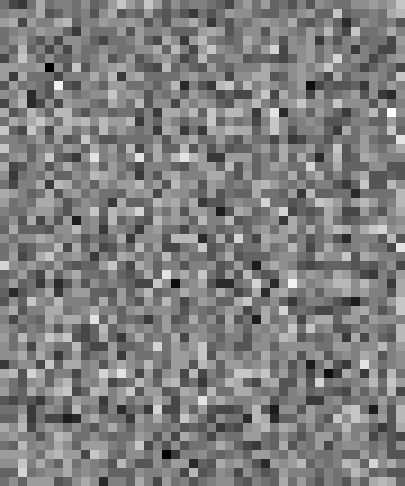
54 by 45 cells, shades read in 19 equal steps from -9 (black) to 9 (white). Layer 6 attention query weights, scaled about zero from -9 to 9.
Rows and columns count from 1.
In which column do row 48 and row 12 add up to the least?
4
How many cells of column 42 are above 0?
22
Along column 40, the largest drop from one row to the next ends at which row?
34
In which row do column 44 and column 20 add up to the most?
13
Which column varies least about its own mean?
10
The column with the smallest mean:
39
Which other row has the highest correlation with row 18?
24
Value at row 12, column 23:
2
